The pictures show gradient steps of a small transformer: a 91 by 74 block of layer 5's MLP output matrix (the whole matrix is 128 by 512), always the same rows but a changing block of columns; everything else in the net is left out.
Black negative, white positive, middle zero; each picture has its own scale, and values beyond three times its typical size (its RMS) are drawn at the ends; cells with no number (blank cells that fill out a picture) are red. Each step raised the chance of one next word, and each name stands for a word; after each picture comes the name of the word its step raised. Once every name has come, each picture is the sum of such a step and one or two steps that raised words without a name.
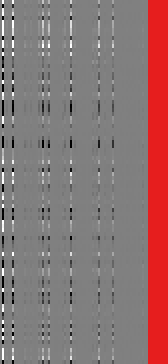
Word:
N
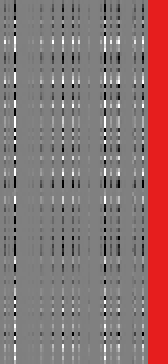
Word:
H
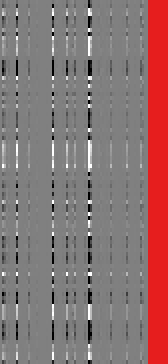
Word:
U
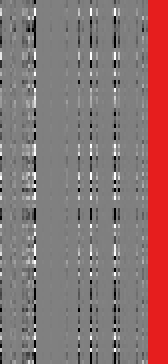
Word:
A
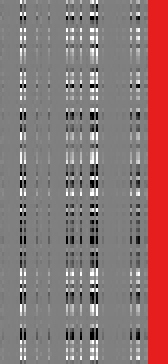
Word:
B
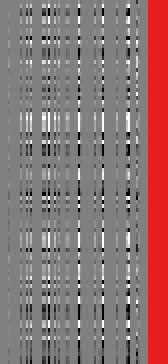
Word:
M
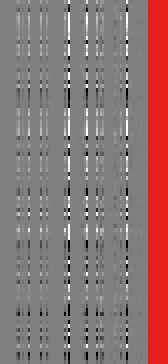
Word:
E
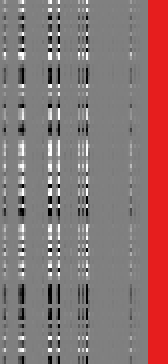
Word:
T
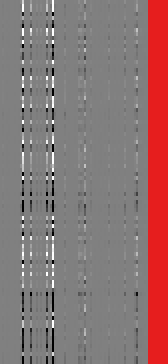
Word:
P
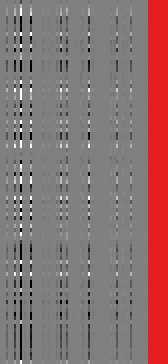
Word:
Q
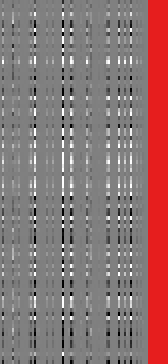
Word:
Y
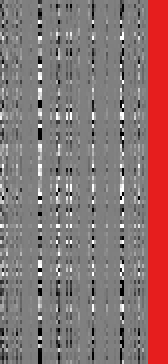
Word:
A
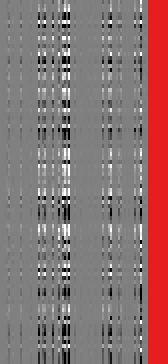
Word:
T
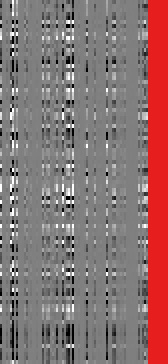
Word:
Q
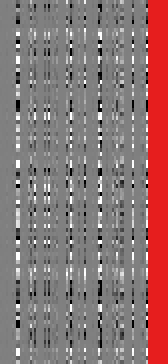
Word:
B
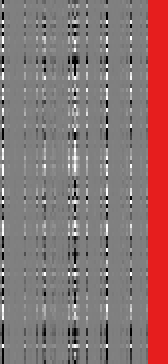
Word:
U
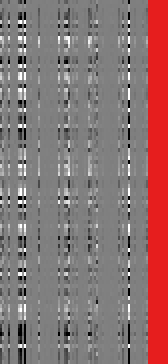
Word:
H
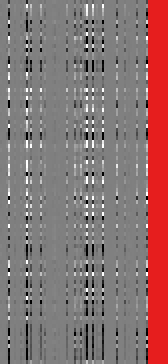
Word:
Q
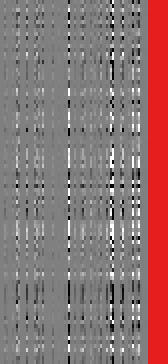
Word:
T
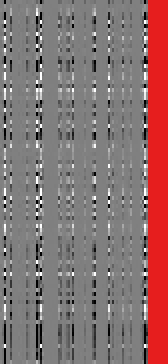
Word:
Q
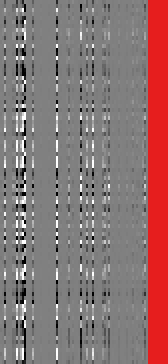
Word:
U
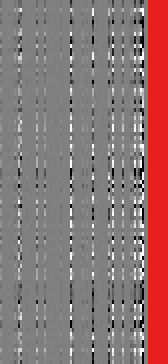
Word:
A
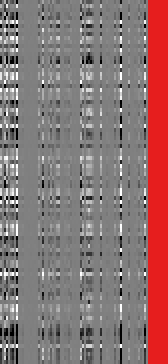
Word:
B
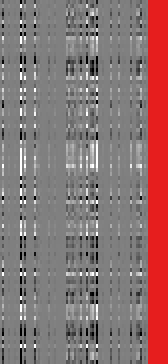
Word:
U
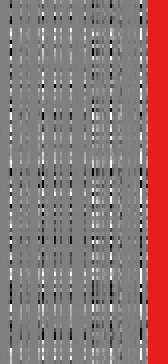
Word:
B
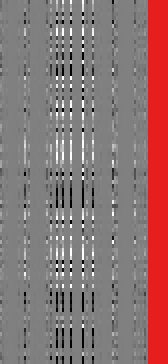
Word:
P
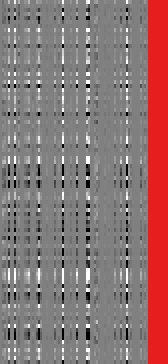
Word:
B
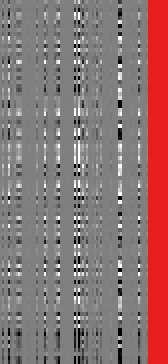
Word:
Y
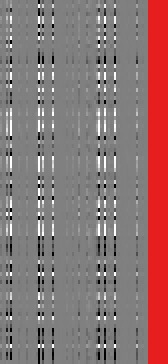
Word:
E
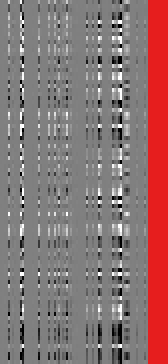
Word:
E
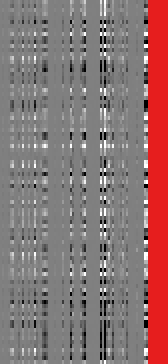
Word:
Q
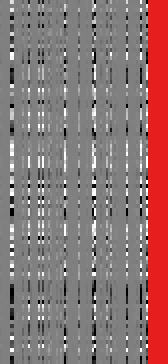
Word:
T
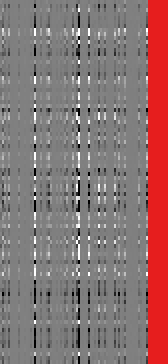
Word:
P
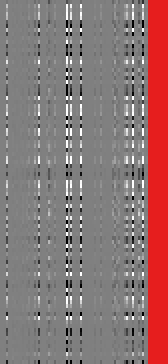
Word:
Y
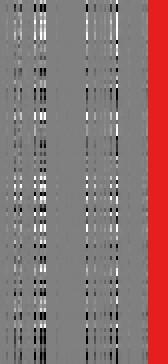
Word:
E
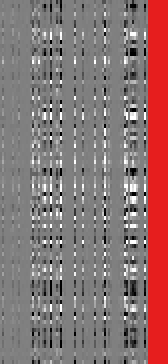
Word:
Y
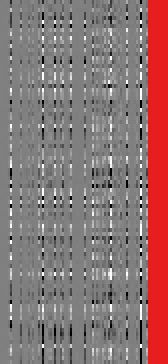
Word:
B
